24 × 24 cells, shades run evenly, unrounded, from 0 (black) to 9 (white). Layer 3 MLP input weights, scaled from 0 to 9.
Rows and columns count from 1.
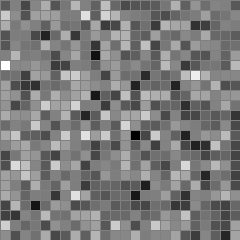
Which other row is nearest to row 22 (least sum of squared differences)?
24
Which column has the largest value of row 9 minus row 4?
8
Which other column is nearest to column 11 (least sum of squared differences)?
2
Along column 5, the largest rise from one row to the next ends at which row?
5
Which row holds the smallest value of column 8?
4
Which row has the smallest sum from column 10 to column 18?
21
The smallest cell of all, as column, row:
14, 14
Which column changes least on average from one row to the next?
3
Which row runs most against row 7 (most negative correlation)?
17
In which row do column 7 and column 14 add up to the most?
12
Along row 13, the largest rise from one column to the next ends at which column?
13
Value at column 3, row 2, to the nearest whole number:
3
